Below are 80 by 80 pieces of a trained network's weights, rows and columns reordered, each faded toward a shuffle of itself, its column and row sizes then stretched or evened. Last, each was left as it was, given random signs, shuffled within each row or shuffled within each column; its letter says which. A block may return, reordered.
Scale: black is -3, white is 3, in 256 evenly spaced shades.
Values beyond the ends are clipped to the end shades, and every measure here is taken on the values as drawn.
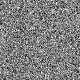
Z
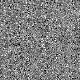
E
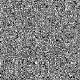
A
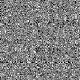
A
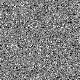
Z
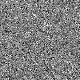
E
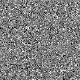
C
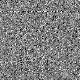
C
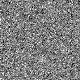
E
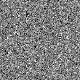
E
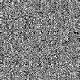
A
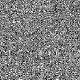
A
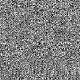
A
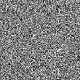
A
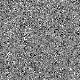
C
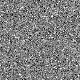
Z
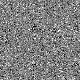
C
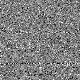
Z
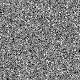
Z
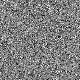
Z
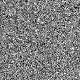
E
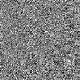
A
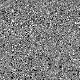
C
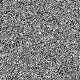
Z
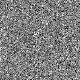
E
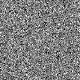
E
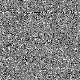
C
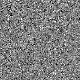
C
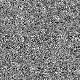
Z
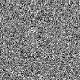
A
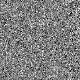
E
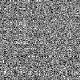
A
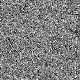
E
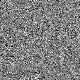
Z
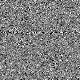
Z
